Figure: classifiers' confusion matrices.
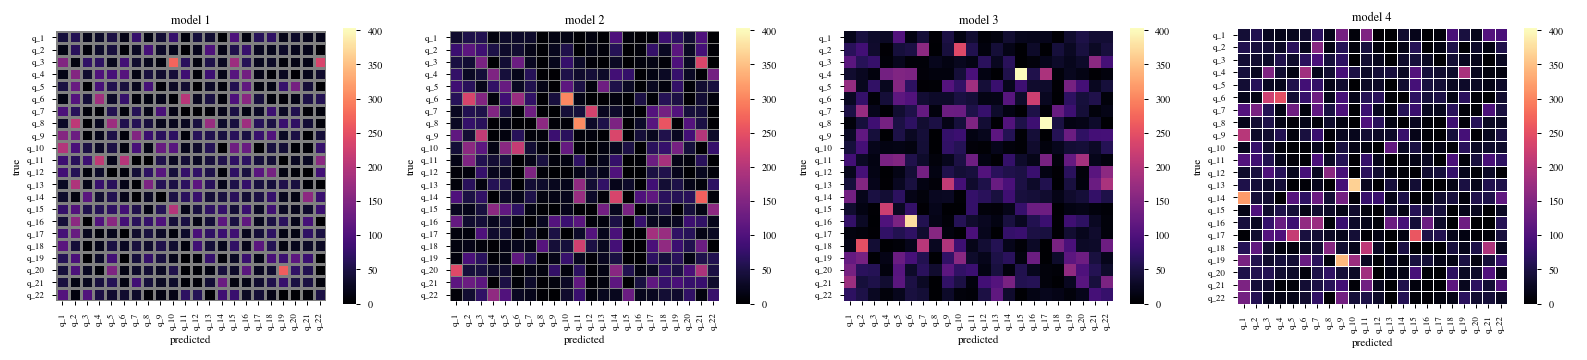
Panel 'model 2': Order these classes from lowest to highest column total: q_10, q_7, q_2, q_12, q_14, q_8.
q_8, q_12, q_7, q_10, q_2, q_14
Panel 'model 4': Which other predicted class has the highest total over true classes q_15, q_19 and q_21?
q_9
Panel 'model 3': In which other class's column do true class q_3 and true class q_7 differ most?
q_21
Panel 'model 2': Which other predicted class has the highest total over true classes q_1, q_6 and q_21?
q_2
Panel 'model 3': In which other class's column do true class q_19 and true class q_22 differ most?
q_10
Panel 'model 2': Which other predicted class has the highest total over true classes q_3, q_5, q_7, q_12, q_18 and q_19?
q_21
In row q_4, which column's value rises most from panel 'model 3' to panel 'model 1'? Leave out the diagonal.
q_2
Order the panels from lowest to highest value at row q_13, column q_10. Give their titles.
model 2, model 1, model 3, model 4
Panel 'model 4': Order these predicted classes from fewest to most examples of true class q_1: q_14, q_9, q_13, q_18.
q_13, q_14, q_18, q_9
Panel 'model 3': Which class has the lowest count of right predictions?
q_1
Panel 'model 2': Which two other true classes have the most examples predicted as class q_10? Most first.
q_6, q_5
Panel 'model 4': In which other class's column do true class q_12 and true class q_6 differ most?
q_4
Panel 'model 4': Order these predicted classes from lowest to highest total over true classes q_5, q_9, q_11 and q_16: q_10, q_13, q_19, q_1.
q_10, q_13, q_19, q_1
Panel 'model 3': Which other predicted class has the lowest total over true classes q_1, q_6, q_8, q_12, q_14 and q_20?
q_18
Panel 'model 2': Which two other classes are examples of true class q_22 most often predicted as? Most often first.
q_4, q_15
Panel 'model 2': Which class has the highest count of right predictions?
q_14
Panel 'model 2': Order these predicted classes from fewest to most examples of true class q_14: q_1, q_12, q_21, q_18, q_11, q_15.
q_15, q_12, q_18, q_1, q_11, q_21
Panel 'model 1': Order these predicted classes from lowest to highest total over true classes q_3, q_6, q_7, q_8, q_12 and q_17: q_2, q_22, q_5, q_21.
q_21, q_5, q_22, q_2
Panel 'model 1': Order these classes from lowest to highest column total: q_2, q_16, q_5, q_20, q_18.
q_20, q_18, q_5, q_16, q_2
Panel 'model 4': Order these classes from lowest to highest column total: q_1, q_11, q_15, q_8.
q_8, q_15, q_11, q_1
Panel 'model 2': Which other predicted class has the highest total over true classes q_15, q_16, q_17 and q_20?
q_1
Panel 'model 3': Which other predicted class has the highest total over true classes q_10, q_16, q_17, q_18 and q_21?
q_6
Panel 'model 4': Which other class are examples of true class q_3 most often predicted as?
q_7
